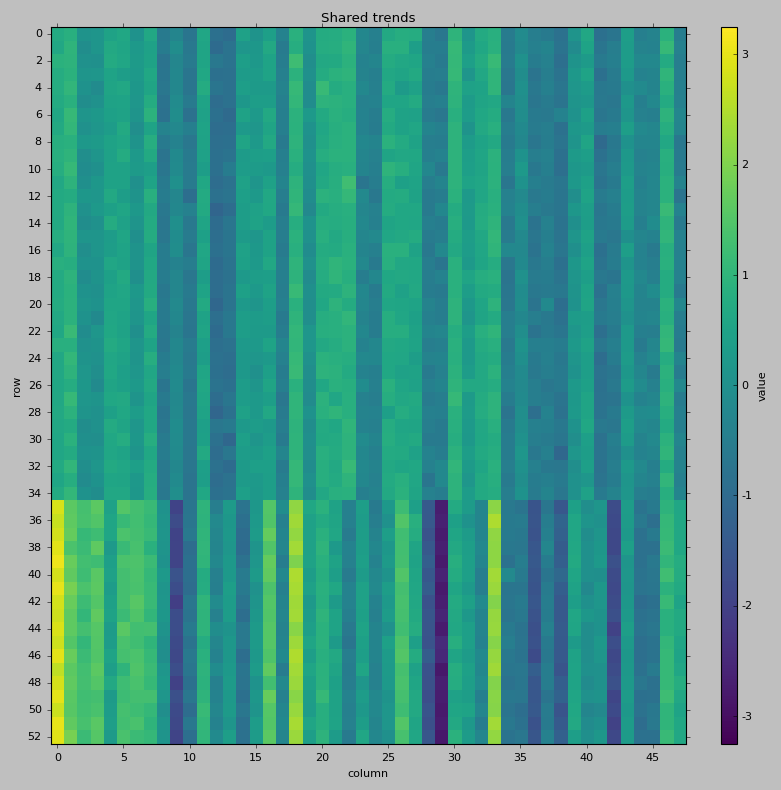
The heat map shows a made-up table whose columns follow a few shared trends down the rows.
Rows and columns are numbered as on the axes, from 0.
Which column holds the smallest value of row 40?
29
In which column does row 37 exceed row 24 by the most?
0
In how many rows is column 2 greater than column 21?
18
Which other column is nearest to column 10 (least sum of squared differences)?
34
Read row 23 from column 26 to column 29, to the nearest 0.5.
0.5 0.5 -0.5 -0.5
